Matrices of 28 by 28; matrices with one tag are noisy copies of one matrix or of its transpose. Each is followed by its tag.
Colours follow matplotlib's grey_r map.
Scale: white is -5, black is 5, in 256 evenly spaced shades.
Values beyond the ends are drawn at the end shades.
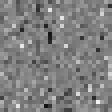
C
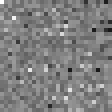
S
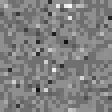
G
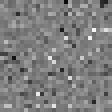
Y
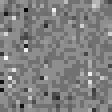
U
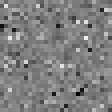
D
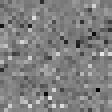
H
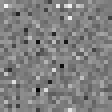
G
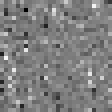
U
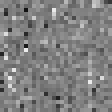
U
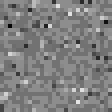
U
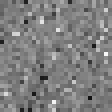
H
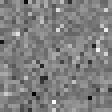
H
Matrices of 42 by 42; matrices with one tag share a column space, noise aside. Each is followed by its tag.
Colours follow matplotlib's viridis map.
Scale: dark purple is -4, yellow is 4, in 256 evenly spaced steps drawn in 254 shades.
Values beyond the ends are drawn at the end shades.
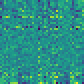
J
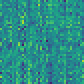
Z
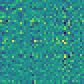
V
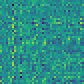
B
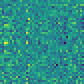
B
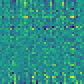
J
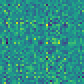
B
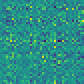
V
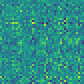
B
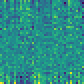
J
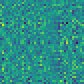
B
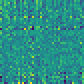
J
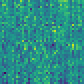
Z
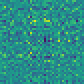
V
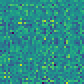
B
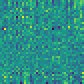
J
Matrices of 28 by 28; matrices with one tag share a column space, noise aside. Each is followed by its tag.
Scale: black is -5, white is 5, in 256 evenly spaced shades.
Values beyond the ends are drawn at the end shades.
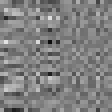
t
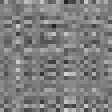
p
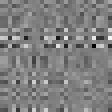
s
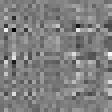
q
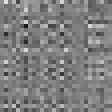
p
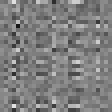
p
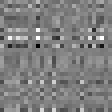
s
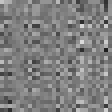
p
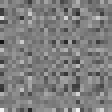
t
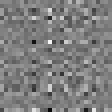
t
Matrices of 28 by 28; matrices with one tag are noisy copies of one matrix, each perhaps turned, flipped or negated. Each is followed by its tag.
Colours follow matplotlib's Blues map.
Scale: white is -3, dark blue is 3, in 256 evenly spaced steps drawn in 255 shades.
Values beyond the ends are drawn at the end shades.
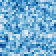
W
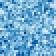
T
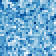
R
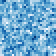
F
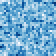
F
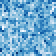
R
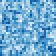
F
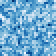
R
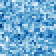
W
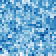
T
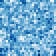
F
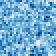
F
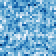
W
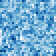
F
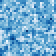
F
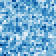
W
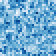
F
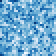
R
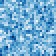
F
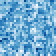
W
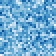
R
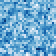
W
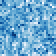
T
